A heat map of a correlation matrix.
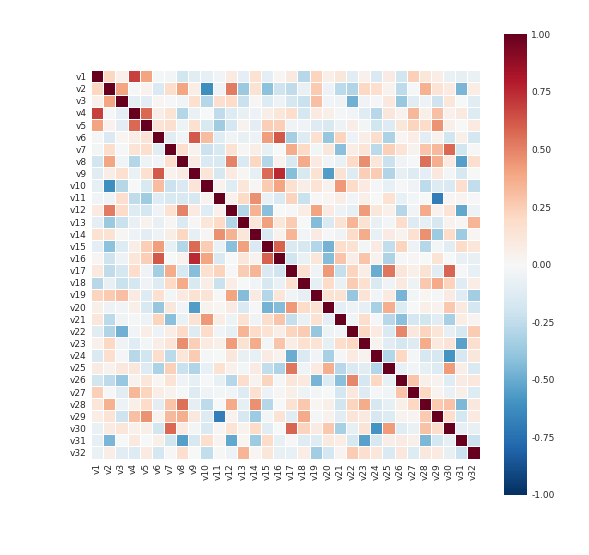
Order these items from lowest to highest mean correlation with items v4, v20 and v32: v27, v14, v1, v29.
v14, v27, v29, v1
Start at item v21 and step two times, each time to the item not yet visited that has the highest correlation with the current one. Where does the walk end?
v16
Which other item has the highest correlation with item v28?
v8
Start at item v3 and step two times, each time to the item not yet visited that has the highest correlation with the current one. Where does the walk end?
v12
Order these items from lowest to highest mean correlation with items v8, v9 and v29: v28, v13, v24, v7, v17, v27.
v17, v13, v27, v24, v7, v28
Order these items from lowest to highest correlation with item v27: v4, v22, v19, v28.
v19, v22, v28, v4
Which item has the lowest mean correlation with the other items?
v31
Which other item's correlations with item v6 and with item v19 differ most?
v15
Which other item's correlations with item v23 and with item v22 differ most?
v26
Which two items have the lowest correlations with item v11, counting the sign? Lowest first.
v29, v5
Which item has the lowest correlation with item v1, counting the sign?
v18
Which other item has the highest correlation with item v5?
v4
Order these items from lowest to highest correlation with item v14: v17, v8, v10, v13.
v10, v13, v8, v17
